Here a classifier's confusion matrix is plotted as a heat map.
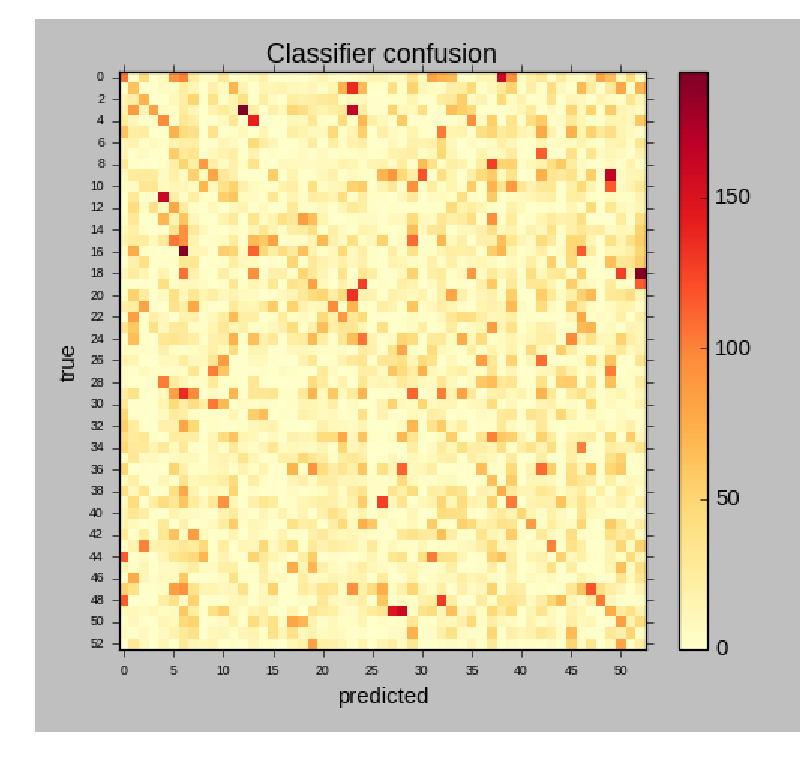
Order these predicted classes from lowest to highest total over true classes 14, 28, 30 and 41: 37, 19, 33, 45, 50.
33, 50, 45, 19, 37
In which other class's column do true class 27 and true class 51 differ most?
9
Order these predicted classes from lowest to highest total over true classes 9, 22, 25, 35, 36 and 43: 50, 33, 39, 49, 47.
33, 47, 39, 50, 49
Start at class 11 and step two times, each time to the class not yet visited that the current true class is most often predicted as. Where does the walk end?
13
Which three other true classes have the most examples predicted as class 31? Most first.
44, 0, 41
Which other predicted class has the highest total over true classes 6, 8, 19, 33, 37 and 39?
24
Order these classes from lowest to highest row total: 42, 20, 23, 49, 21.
42, 23, 21, 20, 49
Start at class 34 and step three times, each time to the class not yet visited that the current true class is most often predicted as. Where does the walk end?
23
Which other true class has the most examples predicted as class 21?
29
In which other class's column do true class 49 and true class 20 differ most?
28
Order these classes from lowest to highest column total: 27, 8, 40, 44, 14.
40, 8, 44, 14, 27
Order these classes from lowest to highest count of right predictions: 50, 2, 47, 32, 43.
32, 2, 50, 43, 47
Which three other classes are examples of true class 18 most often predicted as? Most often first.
52, 50, 6
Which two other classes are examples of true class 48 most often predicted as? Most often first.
32, 0
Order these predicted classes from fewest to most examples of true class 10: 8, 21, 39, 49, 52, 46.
21, 52, 46, 8, 39, 49
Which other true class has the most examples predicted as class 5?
15
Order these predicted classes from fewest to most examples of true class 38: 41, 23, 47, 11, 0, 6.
47, 41, 23, 0, 11, 6
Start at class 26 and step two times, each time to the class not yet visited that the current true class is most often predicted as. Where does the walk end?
7
